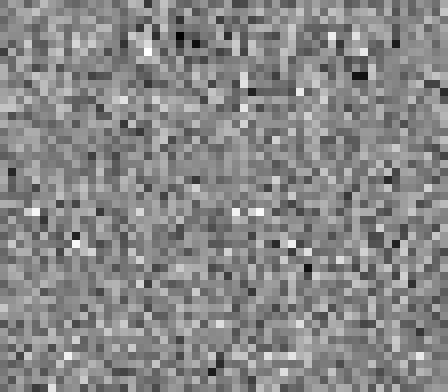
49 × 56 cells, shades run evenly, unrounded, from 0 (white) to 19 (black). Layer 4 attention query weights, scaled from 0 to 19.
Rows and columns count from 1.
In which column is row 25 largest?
44
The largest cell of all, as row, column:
5, 23
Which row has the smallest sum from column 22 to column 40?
45
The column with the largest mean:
16
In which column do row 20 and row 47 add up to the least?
36
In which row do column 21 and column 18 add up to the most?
25
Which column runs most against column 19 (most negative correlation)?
40
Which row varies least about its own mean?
21
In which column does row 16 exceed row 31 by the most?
10
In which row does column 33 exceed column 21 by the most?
14
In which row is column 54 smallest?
24
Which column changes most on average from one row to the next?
32
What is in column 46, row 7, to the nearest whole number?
2
